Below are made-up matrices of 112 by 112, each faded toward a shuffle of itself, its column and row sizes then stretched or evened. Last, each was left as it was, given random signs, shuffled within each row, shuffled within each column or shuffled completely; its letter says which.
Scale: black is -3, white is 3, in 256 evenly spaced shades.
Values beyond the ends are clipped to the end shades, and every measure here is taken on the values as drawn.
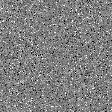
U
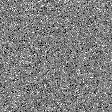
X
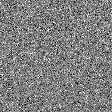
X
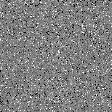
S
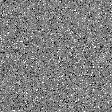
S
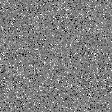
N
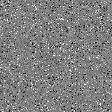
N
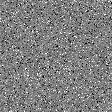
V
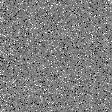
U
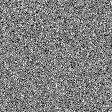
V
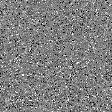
S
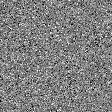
V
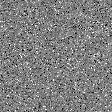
X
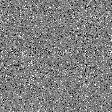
S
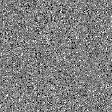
N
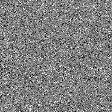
S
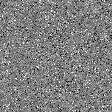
V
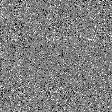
S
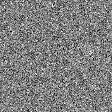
U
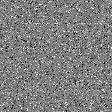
X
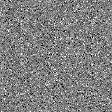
N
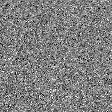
X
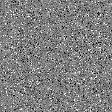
S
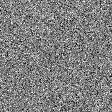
V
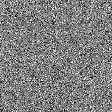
S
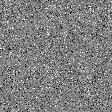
X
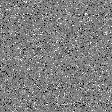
X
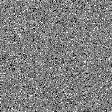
N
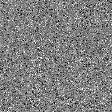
S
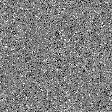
U
